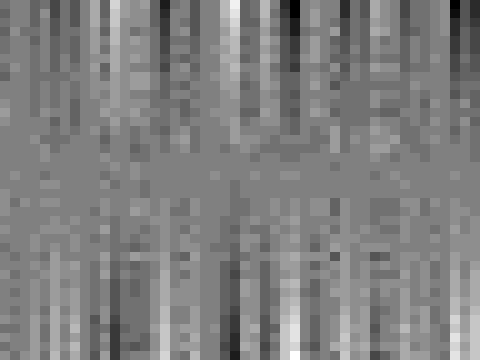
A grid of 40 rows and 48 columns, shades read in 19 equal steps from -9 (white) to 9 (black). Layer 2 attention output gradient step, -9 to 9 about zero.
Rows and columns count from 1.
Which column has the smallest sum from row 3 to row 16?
24
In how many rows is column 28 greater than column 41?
15
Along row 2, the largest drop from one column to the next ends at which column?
31
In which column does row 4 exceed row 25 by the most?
30
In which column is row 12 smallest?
12
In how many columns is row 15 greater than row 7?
13
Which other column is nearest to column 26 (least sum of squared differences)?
36
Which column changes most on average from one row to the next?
34
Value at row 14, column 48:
2
